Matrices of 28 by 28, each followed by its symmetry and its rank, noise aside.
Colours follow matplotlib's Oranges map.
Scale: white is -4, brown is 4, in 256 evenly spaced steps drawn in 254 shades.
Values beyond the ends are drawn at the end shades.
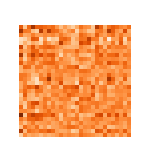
no symmetry, rank three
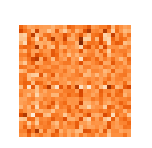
no symmetry, rank four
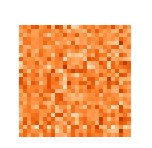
antisymmetric, rank four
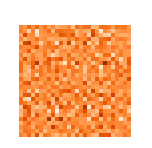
antisymmetric, rank four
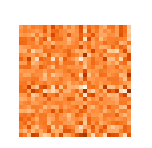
no symmetry, rank three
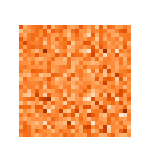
symmetric, rank five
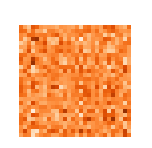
no symmetry, rank three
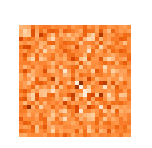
symmetric, rank five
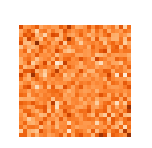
symmetric, rank five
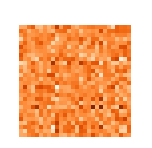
no symmetry, rank four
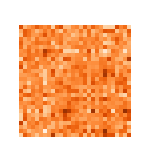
symmetric, rank four
